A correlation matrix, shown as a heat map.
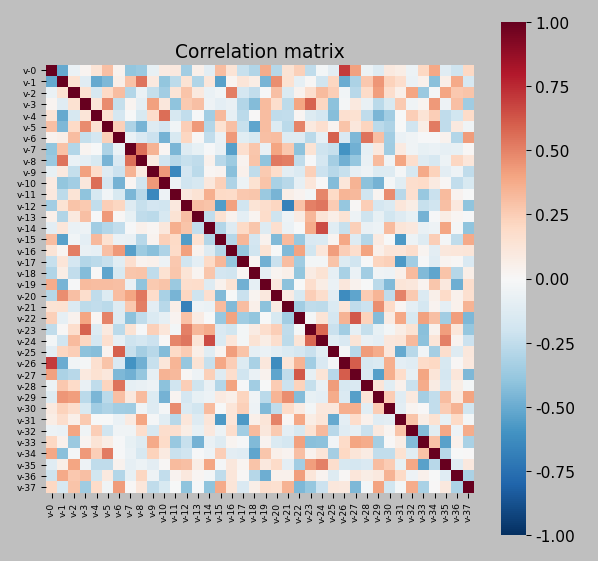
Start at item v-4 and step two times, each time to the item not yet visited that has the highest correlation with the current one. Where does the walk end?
v-9
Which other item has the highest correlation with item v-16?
v-2
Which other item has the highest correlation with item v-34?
v-5
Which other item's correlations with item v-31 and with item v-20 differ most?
v-27
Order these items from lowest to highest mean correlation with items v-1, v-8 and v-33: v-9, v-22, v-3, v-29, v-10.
v-10, v-3, v-22, v-29, v-9
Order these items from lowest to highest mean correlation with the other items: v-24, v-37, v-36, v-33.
v-33, v-37, v-36, v-24
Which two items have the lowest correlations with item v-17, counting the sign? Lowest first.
v-31, v-19
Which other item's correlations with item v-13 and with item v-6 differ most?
v-28
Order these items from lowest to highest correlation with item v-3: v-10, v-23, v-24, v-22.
v-10, v-24, v-22, v-23
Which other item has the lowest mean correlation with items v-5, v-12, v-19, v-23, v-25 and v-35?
v-21
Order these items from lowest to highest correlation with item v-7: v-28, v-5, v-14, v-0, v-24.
v-0, v-5, v-24, v-28, v-14
